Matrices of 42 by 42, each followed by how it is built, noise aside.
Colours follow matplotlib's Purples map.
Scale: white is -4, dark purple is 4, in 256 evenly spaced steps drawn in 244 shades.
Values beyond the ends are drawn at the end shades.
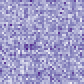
blocks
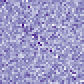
banded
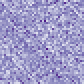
Toeplitz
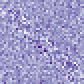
banded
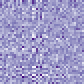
low rank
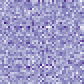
low rank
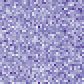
repeating rows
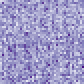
blocks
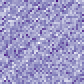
Hankel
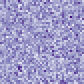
repeating rows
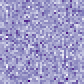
uneven columns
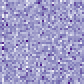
uneven columns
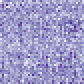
blocks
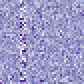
uneven columns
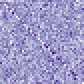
diagonal
